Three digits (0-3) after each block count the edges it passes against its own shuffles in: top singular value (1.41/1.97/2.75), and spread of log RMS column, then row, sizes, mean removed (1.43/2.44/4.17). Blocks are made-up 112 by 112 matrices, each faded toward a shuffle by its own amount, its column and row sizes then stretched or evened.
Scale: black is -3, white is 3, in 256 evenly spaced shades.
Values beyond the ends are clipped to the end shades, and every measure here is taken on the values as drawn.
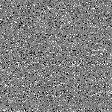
1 0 2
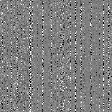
2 3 0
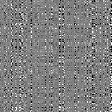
3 3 2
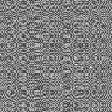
3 1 0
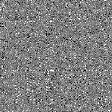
2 1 1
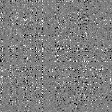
2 2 2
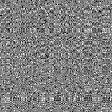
3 0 1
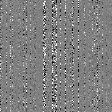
1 3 0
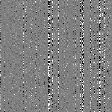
3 3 0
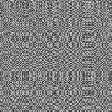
3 2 0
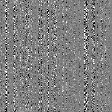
2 3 0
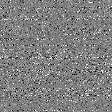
1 0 2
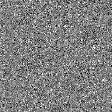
1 1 1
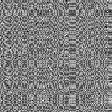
3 0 1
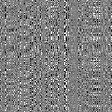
3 3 0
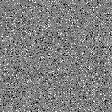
2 0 0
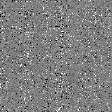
0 2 1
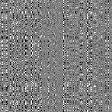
3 3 1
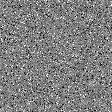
0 0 0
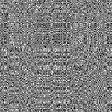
3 1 1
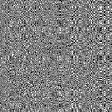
3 2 0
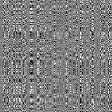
3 3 0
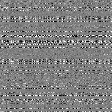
3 0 3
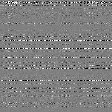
2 1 3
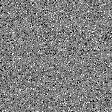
0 0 1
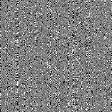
2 2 0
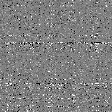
1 1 2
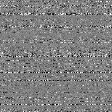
1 0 3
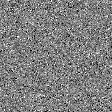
1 0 1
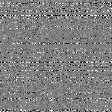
2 0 3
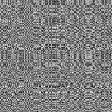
3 1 2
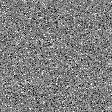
1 0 0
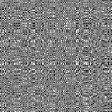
3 2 2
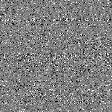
1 0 2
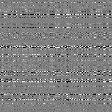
3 1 3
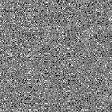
2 1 1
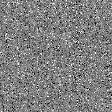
0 1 0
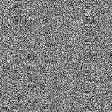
2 1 0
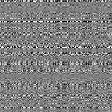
3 0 3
